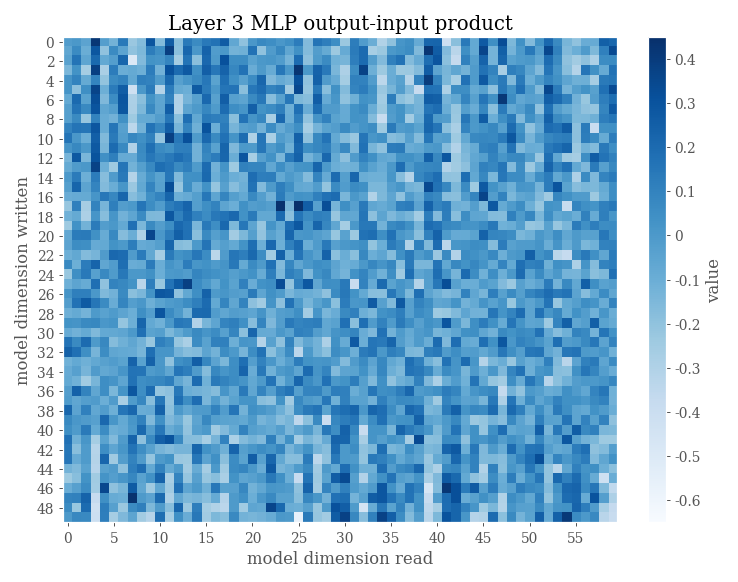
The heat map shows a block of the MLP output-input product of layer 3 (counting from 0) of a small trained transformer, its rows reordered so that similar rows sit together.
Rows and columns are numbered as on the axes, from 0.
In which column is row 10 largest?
11
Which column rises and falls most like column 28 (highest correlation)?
25
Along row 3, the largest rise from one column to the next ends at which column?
3
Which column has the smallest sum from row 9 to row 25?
42
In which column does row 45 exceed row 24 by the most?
30
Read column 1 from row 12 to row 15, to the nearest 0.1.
0.3 0 0.1 0.2
